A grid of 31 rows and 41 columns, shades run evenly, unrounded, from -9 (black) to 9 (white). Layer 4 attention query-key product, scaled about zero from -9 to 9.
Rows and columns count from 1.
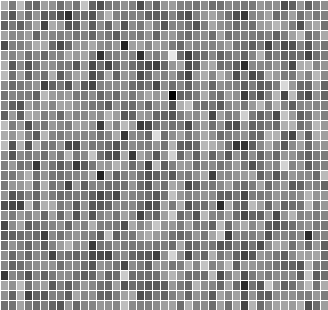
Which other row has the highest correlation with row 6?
1
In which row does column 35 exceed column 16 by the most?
14
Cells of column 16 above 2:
6
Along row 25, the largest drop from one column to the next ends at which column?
12
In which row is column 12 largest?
16
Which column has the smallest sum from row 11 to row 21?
19
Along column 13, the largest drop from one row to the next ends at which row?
18
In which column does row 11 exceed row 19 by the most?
24
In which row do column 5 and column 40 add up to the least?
17
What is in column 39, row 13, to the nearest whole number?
0
